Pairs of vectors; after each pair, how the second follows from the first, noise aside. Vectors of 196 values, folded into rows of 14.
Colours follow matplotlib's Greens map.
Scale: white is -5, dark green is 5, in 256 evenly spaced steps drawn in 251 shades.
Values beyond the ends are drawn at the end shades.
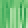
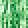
wrapped around, scaled up.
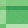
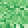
sign-scrambled.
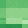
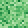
shuffled.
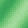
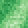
copied.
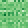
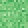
negated, shrunk.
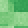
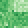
negated.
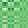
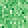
shuffled.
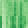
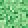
shuffled.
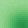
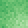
negated, shrunk.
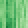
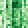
wrapped around, scaled up.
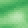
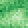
copied.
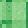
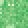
wrapped around, negated, partly zeroed.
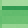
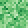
shuffled.
